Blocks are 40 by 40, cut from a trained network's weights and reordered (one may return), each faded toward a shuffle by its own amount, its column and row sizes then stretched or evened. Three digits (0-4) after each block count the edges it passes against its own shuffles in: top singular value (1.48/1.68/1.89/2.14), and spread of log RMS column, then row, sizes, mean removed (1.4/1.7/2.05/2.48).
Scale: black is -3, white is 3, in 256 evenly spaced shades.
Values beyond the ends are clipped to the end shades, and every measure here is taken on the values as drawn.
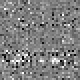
2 2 3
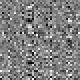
3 3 2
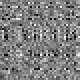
3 0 4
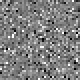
0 0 1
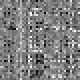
2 2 4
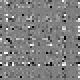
1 4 4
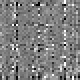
1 3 2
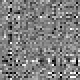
2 3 3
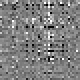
2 4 3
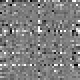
2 3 4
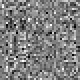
2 3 0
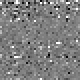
0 1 3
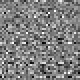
3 0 4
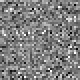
0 1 1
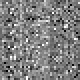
0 0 0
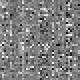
0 4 1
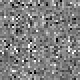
0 2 2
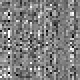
2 4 1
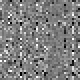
2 3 1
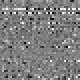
1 0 4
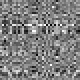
4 1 3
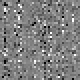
0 4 0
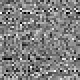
2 0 3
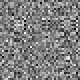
3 1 1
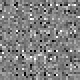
2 2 2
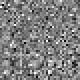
2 0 0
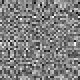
3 1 0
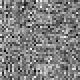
2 2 0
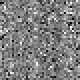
0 1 0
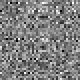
2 0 3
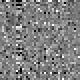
1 3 2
